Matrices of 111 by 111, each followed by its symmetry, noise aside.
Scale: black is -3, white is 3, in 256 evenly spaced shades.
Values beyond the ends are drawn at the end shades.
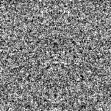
mirrored left to right.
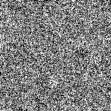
antisymmetric.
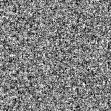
mirrored top to bottom.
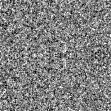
mirrored top to bottom.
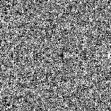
mirrored top to bottom.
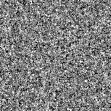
no symmetry.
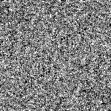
same after a half turn.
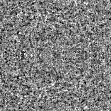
mirrored top to bottom.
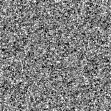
same after a half turn.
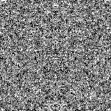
mirrored left to right.
